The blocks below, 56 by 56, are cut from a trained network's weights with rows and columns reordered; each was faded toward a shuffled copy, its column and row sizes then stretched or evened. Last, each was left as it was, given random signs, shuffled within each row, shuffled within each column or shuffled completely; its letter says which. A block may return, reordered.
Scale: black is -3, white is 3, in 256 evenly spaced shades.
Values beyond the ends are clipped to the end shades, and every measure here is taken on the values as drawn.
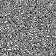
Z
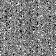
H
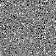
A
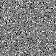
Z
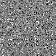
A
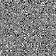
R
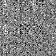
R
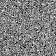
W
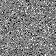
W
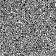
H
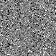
H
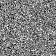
W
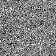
A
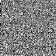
A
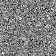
Z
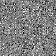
R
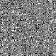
R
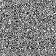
Z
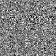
R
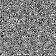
Z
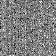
H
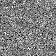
Z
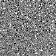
A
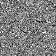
Z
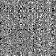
R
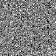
A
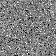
W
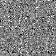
A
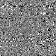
R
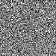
A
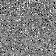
Z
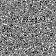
Z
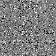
A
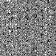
R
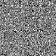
R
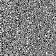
H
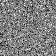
W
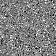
W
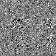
A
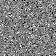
W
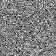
W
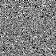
Z
